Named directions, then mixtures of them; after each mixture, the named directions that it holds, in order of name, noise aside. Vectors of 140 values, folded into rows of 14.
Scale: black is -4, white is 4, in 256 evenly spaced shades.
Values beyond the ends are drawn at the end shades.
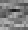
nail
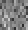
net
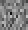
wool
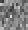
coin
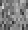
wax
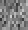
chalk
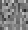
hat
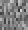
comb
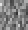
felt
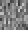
comb.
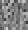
hat.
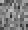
coin.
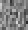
felt, wool.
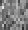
wax.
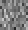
comb, net.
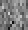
wax, wool.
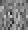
wax, wool.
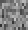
nail, net, wax.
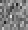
chalk, coin, comb.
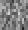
felt, wax.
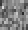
felt, nail, wax.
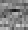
nail.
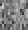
wax.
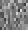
comb, hat.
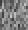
chalk, net, wax.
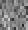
net.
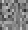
hat.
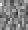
felt.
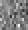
chalk, felt.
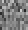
chalk, comb, hat.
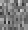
comb.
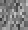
chalk.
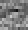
nail.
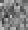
coin, net.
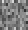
hat, net.
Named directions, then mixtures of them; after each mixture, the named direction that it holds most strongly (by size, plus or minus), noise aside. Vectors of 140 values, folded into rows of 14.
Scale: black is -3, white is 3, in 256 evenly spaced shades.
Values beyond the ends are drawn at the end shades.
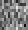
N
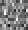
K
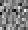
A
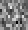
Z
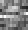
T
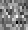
Z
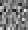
A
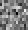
A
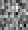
N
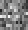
Z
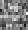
T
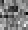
T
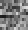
T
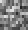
T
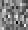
N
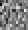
A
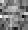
T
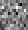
N
